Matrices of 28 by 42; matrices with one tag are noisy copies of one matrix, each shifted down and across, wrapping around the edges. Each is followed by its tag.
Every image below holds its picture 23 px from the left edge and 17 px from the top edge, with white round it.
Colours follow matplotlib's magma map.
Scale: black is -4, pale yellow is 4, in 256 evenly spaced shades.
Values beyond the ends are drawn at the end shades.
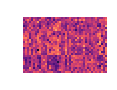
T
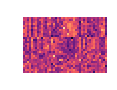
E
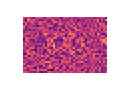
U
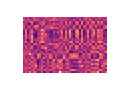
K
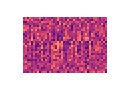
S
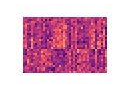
E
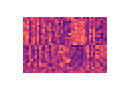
E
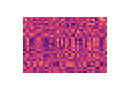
K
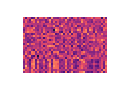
K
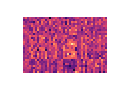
T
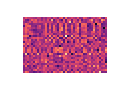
K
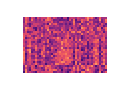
E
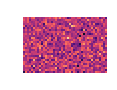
U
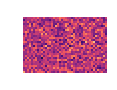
U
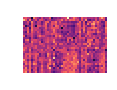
E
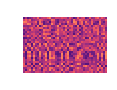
K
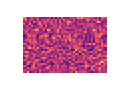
U
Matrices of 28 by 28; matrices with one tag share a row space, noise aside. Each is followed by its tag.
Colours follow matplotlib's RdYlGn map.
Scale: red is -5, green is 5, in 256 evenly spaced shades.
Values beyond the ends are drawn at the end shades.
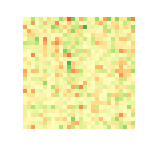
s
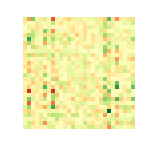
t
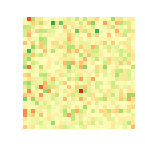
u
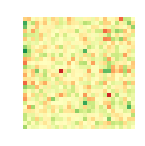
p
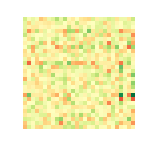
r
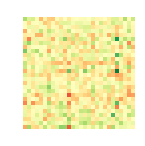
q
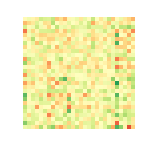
q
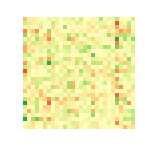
q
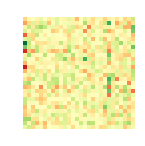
p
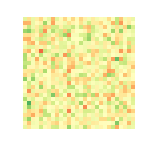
u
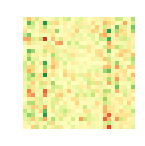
t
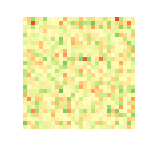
r
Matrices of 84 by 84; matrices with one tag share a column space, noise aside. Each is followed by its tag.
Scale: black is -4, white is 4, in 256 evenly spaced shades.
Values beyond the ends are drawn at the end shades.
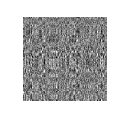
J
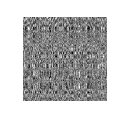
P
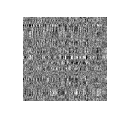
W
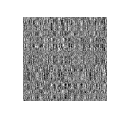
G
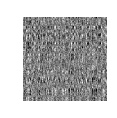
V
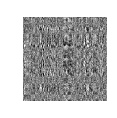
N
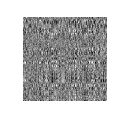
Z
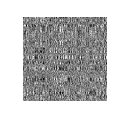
W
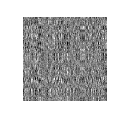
V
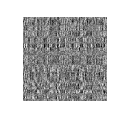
G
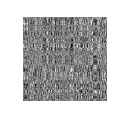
G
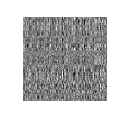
G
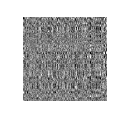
P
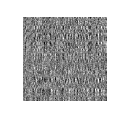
V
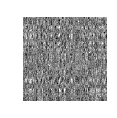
V
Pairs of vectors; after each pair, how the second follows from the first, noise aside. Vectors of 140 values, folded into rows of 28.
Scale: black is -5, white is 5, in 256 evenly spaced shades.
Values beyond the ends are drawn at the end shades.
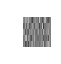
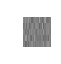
shrunk.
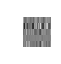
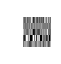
reversed, scaled up.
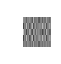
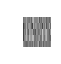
sign-scrambled.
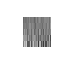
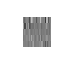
wrapped around, partly zeroed.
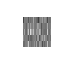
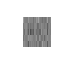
negated, shrunk.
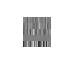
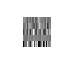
scaled up.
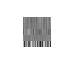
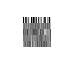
reversed, scaled up.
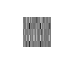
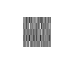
negated.
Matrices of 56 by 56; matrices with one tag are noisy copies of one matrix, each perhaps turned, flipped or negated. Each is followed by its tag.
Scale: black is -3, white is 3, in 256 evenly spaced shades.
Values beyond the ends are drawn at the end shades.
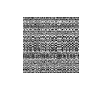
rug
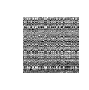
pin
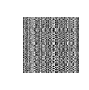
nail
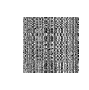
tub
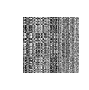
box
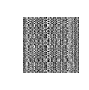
nail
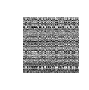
pin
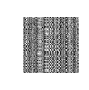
rug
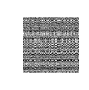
rug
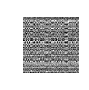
nail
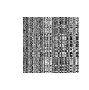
box
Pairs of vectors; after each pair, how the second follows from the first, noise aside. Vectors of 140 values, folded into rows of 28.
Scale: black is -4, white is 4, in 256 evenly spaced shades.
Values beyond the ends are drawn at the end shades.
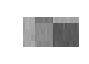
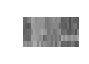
wrapped around, shrunk.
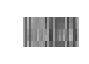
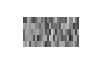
sign-scrambled.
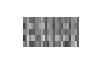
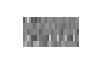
wrapped around, negated, partly zeroed.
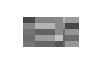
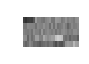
partly zeroed.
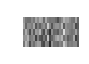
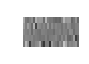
partly zeroed.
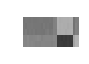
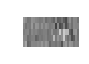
wrapped around, negated, partly zeroed.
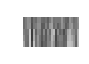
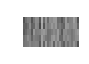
wrapped around, negated, shrunk.
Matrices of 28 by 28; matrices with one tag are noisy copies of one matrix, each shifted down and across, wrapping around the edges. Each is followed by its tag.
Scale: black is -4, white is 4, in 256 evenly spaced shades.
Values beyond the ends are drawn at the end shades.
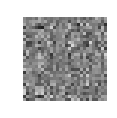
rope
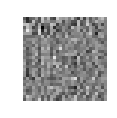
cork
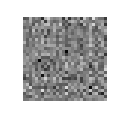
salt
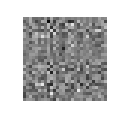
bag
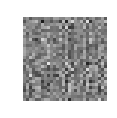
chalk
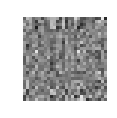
cork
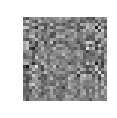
bag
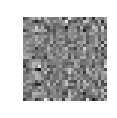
rope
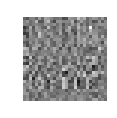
cork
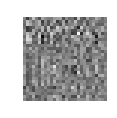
cork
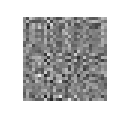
bag
